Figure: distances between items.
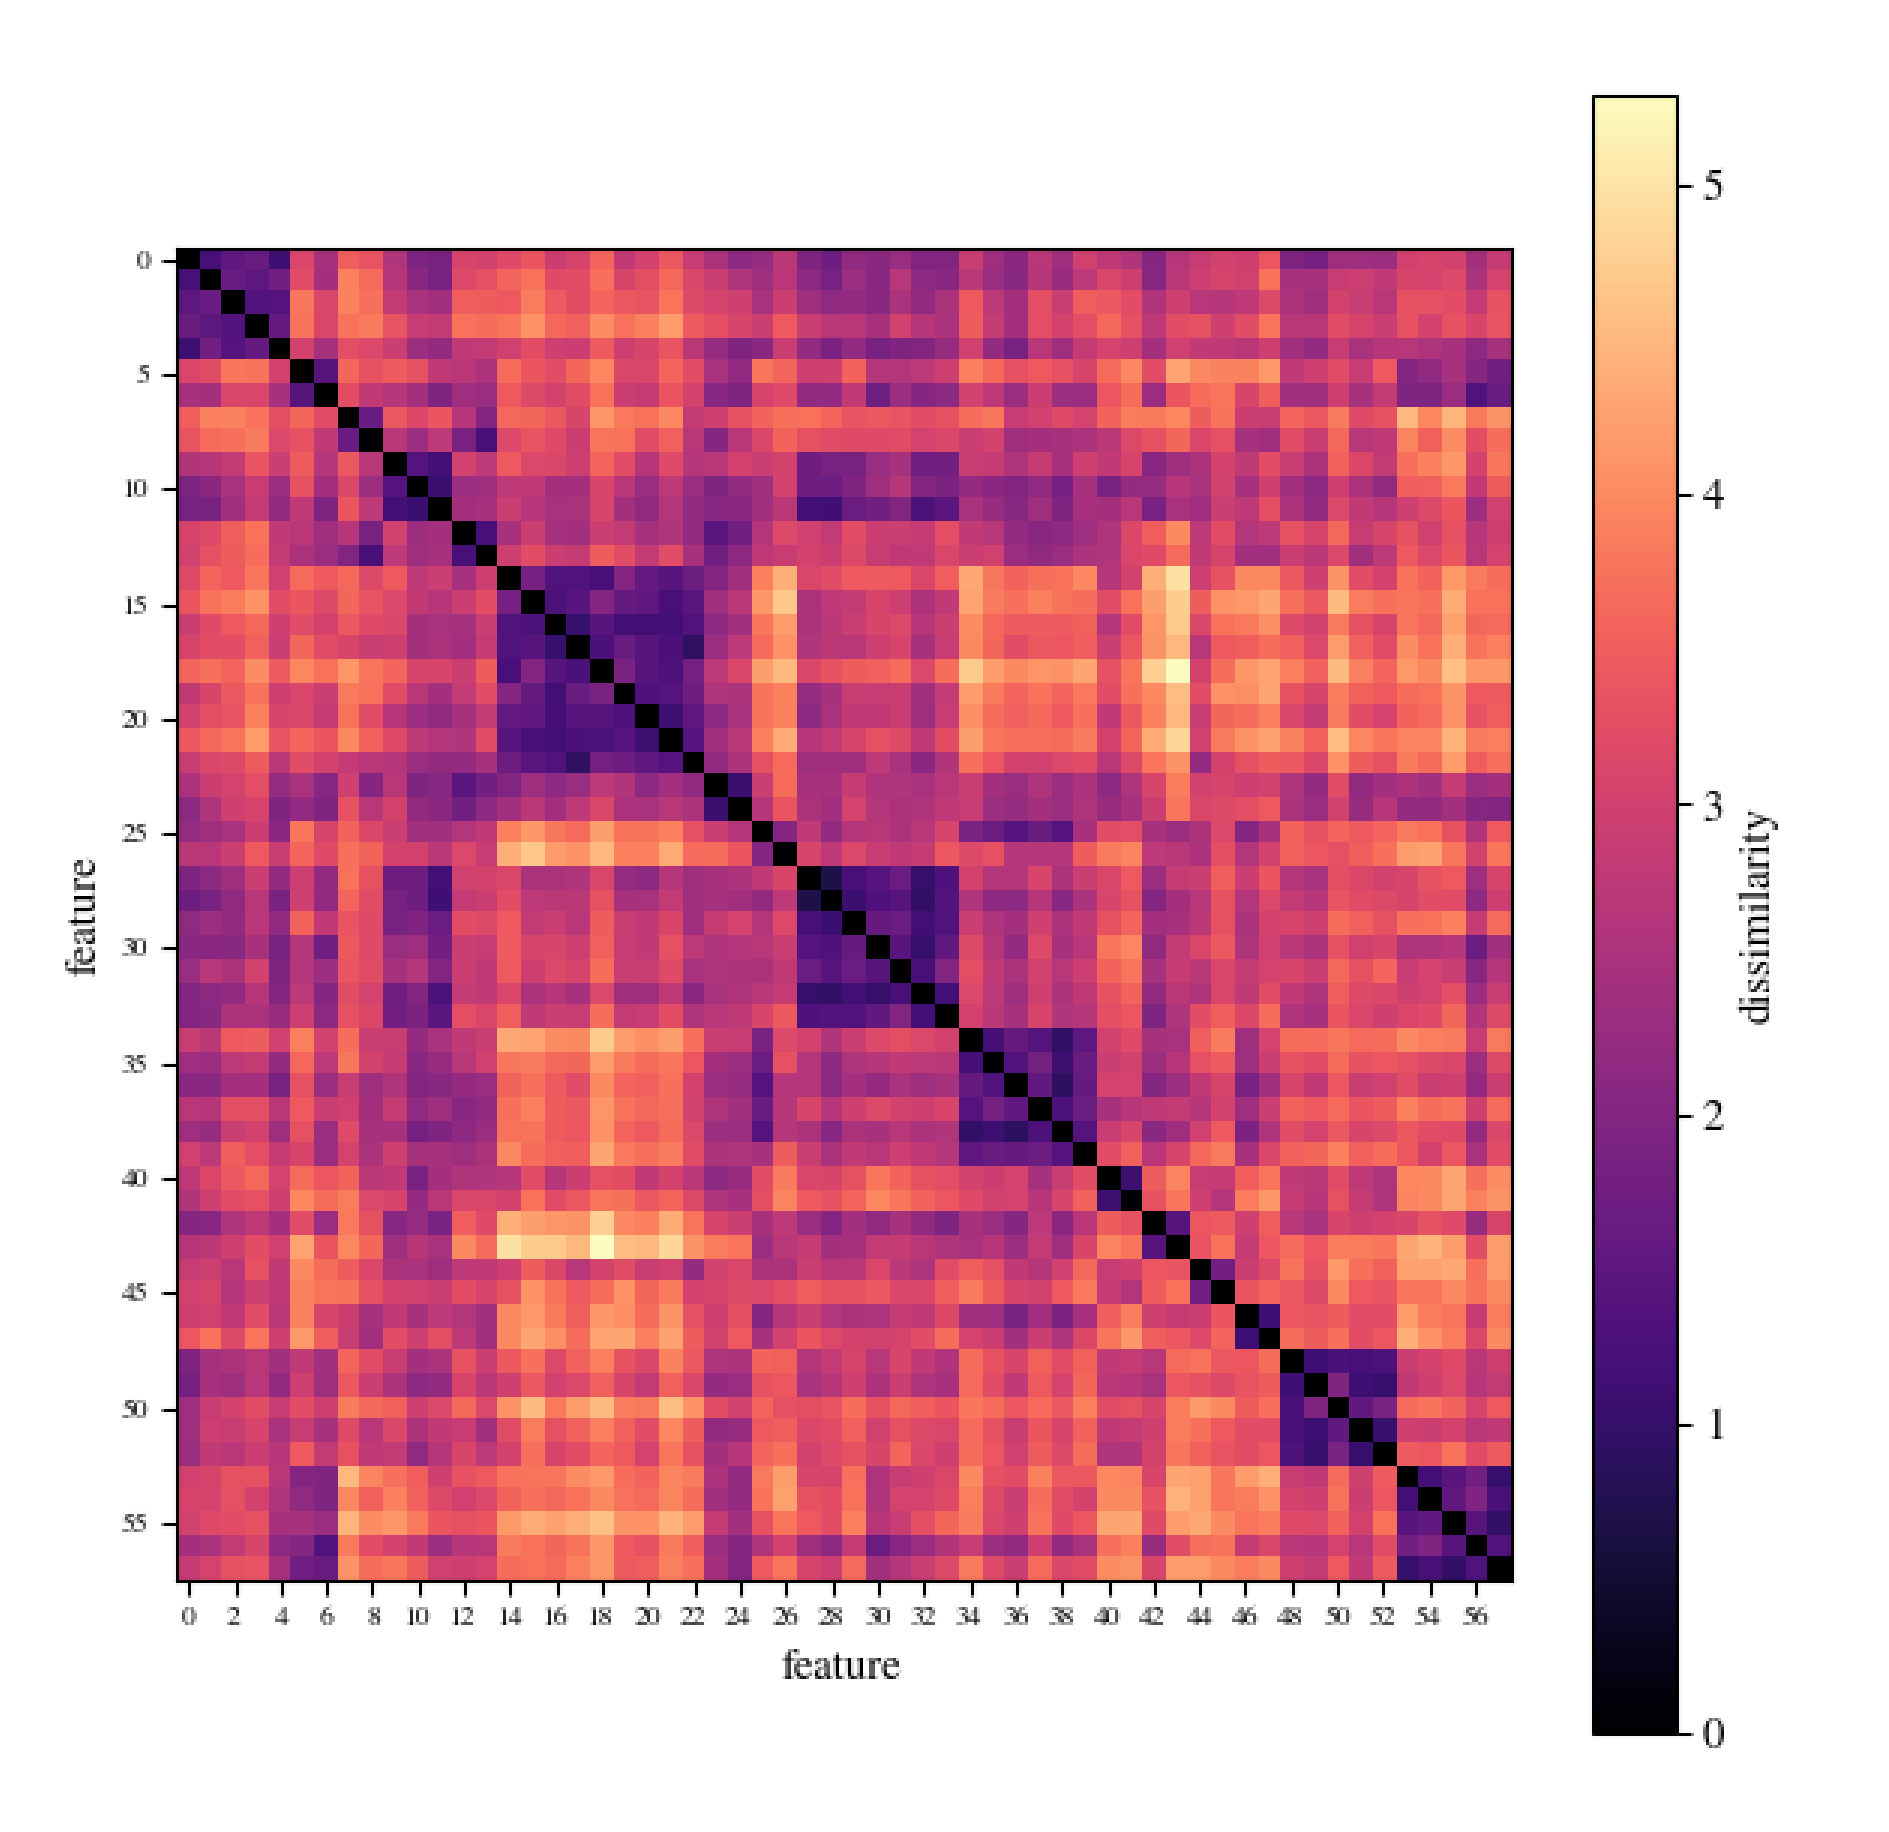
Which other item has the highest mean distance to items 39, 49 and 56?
18
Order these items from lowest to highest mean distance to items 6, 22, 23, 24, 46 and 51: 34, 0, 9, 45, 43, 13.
13, 0, 9, 34, 45, 43
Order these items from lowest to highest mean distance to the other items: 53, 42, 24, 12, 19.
24, 12, 42, 19, 53
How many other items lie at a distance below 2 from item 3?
4
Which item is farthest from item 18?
43
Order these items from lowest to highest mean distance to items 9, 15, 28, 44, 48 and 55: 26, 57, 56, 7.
56, 57, 26, 7
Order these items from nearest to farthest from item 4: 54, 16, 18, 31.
31, 54, 16, 18
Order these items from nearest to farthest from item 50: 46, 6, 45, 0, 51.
51, 0, 6, 46, 45
